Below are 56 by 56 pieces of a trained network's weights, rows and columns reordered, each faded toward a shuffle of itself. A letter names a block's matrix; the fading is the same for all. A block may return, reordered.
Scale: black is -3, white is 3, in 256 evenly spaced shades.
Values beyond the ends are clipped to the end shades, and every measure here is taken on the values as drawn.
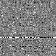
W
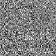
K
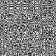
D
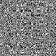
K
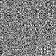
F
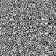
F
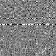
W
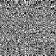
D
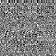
D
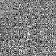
D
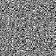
K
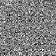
K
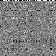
W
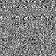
D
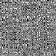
W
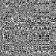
D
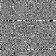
W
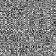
D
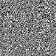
K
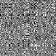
W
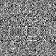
F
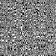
W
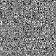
K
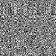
D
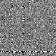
W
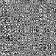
D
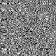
F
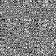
F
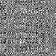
W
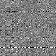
W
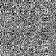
K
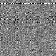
W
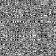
D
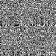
F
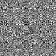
F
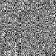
K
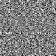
F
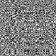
D
